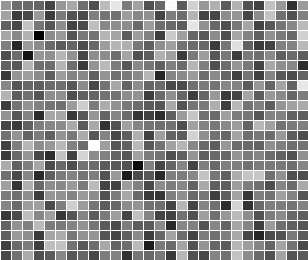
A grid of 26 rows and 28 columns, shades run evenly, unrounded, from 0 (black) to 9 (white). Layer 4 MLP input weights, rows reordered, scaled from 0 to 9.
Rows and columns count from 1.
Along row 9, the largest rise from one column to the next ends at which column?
28
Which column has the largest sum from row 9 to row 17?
6
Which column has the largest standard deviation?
18
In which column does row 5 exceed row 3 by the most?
22
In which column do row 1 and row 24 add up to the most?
16
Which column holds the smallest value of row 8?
15
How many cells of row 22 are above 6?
3
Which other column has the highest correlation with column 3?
17
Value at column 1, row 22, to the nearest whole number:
2
